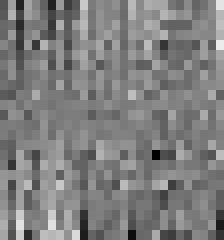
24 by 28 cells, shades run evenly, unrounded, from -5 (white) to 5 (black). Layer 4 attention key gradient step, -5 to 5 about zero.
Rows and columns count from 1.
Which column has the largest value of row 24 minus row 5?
28
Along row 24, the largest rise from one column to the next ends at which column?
11
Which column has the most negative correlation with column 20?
23
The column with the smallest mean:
8
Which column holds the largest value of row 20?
21
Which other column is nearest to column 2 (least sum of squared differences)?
22
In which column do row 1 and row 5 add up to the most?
3
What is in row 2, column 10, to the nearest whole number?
1
